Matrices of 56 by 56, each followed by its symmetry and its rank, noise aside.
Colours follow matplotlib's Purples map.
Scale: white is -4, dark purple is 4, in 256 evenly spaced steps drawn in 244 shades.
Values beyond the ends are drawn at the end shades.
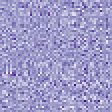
no symmetry, rank eight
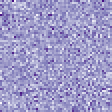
antisymmetric, rank twelve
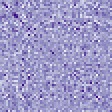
symmetric, rank eight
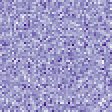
symmetric, rank twelve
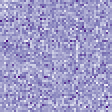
no symmetry, rank twelve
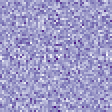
antisymmetric, rank twelve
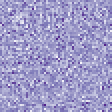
symmetric, rank sixteen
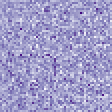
no symmetry, rank twelve
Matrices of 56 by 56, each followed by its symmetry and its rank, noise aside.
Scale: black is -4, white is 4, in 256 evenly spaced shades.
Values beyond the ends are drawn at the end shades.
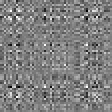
symmetric, rank two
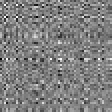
no symmetry, rank three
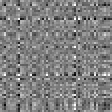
symmetric, rank two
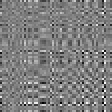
no symmetry, rank two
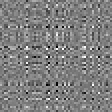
antisymmetric, rank two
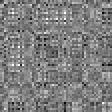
symmetric, rank four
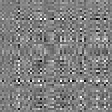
no symmetry, rank three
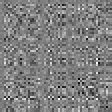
no symmetry, rank four
